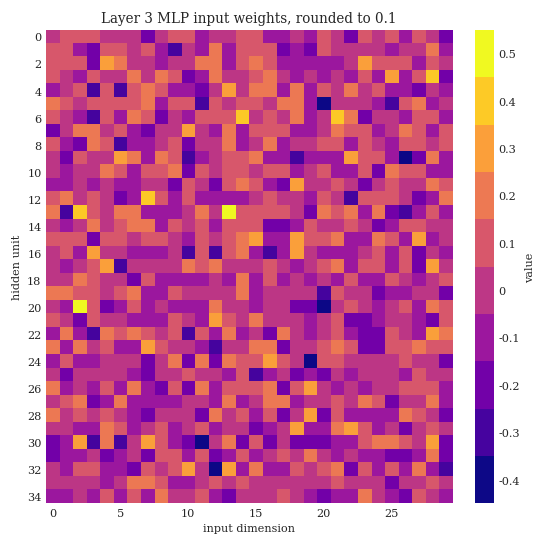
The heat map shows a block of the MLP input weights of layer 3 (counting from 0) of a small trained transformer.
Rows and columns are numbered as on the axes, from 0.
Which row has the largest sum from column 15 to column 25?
15
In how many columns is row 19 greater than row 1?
13
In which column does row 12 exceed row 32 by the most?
29
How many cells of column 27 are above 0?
15
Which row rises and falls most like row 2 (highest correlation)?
1
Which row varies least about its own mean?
33
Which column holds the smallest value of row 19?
20
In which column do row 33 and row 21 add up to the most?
12
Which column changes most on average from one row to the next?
2
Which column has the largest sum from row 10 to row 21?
14
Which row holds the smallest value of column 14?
30
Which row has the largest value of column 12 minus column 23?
21
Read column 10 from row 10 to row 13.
-0.2 0.1 0.1 0
